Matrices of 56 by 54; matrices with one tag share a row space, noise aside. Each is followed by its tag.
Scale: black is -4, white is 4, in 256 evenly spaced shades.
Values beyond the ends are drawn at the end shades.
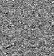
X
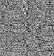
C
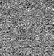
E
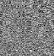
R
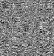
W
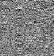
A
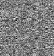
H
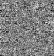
H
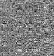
A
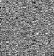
H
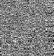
E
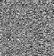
R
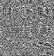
R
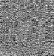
H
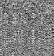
X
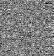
E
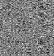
R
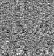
W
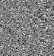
R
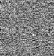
H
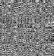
E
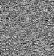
H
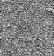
E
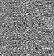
C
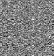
X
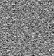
X
